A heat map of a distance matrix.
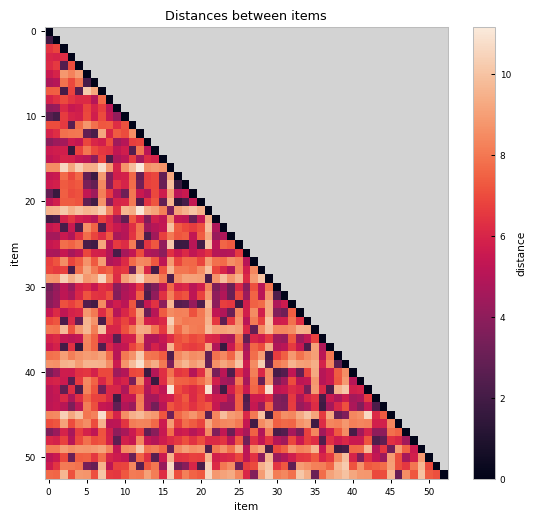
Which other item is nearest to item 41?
14
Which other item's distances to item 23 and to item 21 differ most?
42
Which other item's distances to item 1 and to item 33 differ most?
19
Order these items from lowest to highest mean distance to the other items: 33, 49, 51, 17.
17, 33, 51, 49
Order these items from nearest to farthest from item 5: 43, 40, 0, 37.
0, 40, 43, 37
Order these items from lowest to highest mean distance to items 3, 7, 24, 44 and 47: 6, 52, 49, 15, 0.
0, 15, 6, 49, 52
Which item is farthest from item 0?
21
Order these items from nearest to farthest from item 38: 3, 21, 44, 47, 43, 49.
49, 21, 43, 44, 47, 3
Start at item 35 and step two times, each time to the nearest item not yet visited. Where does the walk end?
27
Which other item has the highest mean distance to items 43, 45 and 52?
7
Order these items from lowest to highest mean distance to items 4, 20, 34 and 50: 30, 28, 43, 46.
30, 43, 28, 46
